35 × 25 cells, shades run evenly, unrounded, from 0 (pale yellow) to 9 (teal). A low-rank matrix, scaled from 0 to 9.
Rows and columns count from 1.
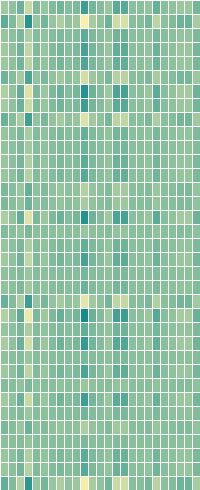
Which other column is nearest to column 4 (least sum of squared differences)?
1
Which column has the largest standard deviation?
11
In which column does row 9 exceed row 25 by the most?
4
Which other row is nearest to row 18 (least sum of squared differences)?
24
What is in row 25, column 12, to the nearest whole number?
5
